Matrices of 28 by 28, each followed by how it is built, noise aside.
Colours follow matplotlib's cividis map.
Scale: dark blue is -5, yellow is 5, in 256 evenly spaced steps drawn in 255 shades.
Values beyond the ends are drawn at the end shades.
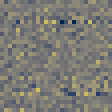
uneven rows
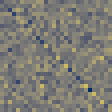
diagonal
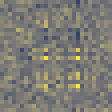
low rank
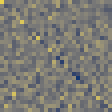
diagonal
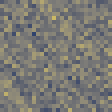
Toeplitz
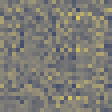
low rank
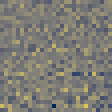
uneven rows
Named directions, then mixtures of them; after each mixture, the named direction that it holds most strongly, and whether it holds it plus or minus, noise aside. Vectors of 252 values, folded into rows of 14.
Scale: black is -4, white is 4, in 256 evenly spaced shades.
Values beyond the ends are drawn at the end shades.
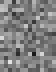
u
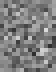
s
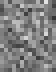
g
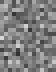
u, plus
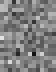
u, plus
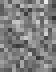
g, plus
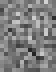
g, plus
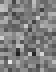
u, plus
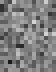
u, minus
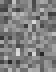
u, minus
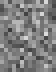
g, plus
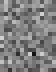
u, plus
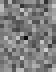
g, minus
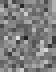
s, plus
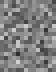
s, minus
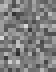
u, plus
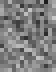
g, minus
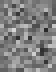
s, minus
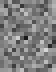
s, plus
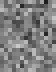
g, minus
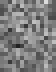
g, plus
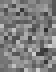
s, minus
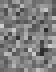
s, minus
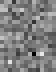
u, plus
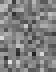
u, plus
